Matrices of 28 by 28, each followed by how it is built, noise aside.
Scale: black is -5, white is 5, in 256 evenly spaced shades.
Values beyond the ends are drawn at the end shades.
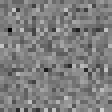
uneven rows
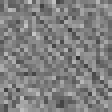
Toeplitz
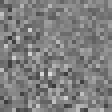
lower triangular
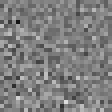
lower triangular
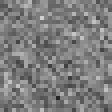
Toeplitz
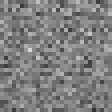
repeating columns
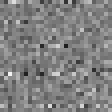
uneven rows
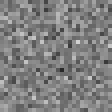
noise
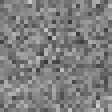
noise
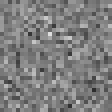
noise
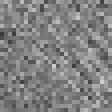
Toeplitz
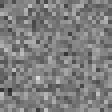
noise
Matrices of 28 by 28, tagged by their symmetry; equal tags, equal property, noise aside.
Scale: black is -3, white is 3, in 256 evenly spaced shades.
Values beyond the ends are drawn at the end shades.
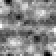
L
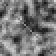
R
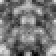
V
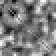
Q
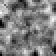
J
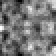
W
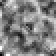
R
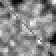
R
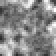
R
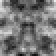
V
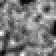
R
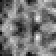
W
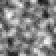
L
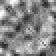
Q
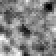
R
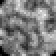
R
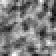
J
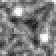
R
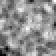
R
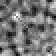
Q
